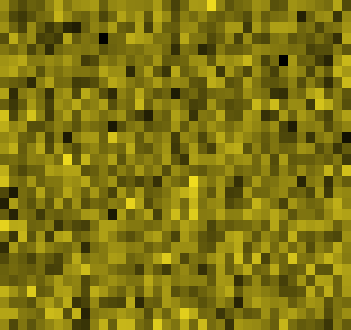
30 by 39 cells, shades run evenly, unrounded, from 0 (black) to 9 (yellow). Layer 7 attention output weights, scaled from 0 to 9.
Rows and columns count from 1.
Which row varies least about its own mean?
5
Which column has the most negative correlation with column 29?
21
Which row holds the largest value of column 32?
30
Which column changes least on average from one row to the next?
3
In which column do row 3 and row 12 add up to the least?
9
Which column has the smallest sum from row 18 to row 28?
10
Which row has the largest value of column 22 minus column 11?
17
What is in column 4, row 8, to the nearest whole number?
2
